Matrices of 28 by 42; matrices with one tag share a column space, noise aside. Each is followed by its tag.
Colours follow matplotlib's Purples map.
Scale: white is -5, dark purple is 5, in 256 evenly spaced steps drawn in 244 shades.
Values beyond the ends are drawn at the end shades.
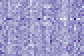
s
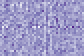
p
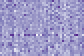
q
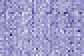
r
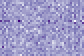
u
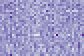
q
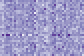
q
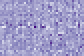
p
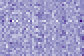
u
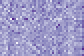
s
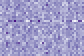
u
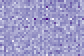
s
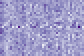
p
